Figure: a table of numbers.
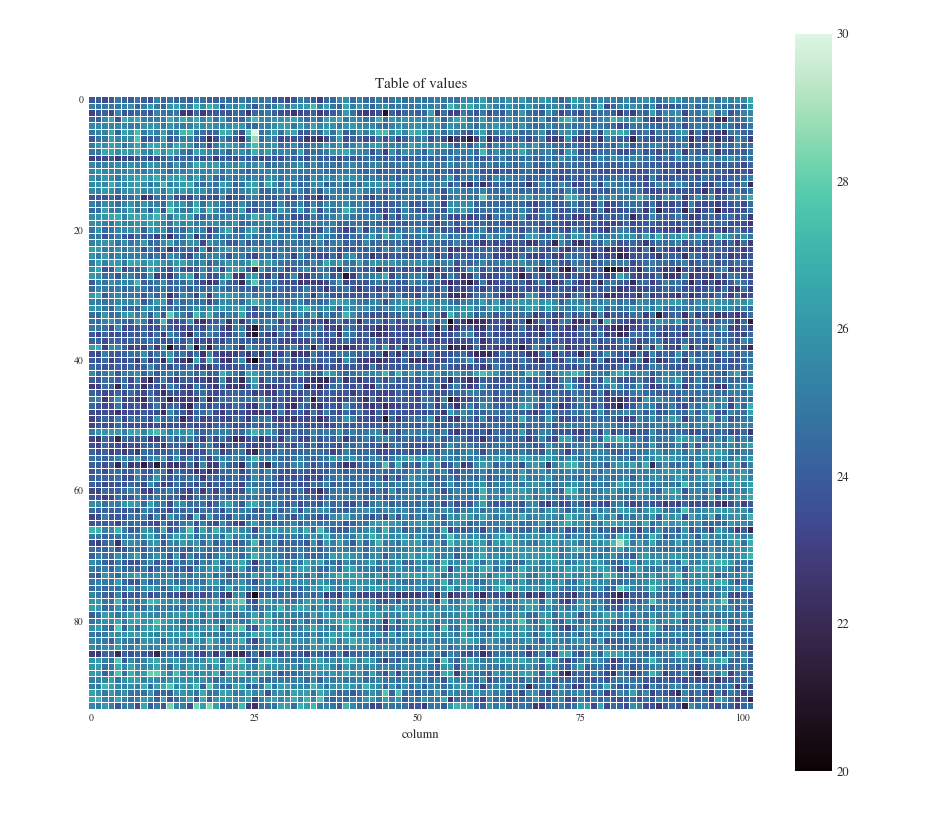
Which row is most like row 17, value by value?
33
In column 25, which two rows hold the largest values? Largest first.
5, 6
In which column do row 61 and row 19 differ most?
101
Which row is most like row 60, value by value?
15
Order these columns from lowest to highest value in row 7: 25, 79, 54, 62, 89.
89, 79, 62, 54, 25
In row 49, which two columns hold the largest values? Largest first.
95, 66
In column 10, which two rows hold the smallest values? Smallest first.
56, 85
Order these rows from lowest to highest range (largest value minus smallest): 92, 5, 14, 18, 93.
14, 18, 92, 93, 5
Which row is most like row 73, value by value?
79
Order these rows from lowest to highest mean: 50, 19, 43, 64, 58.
43, 50, 19, 58, 64
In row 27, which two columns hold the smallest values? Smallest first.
39, 66
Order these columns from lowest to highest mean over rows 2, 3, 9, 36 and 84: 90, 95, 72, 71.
71, 72, 90, 95
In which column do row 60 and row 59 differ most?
91
